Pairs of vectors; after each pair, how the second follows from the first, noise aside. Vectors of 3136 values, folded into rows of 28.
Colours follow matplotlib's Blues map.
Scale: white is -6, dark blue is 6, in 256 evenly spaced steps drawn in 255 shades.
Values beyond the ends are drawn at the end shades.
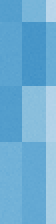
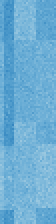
wrapped around, negated, shrunk.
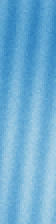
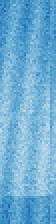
wrapped around.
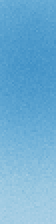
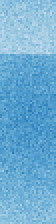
wrapped around.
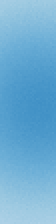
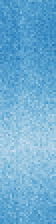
wrapped around.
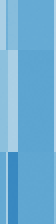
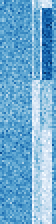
wrapped around, scaled up.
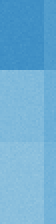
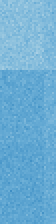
negated, shrunk.
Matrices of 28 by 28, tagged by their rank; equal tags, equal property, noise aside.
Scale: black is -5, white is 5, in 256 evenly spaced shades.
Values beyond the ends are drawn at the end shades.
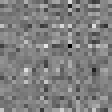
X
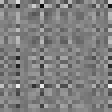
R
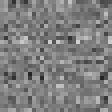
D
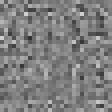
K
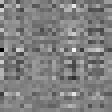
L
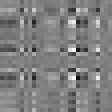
R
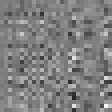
X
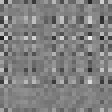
R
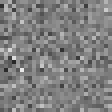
K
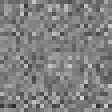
K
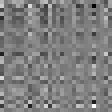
L
